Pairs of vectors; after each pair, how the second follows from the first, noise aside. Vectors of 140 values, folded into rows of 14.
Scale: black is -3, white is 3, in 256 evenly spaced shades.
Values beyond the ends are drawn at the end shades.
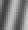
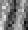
negated.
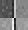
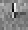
reversed, partly zeroed.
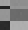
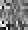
sign-scrambled.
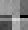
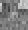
wrapped around, negated, partly zeroed.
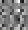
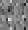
reversed, partly zeroed.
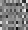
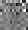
partly zeroed.
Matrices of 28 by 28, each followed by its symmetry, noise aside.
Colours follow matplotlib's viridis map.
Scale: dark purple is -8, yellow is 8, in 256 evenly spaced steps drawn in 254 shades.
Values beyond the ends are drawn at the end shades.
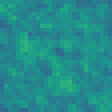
symmetric across the other diagonal.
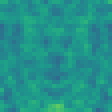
mirrored left to right.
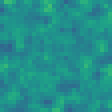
antisymmetric.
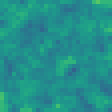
symmetric.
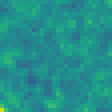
symmetric across the other diagonal.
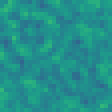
symmetric.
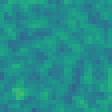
symmetric across the other diagonal.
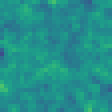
antisymmetric.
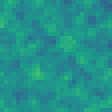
symmetric across the other diagonal.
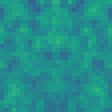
mirrored left to right.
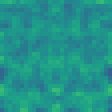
mirrored left to right.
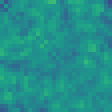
symmetric.
